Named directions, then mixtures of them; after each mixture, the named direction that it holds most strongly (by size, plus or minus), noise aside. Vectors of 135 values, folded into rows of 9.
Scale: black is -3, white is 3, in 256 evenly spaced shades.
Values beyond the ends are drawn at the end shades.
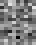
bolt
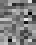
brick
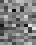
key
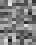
brick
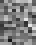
key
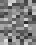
brick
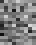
key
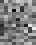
key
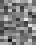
key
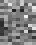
key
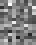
bolt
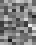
key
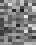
key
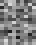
bolt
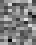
brick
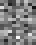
bolt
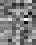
brick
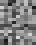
bolt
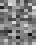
bolt
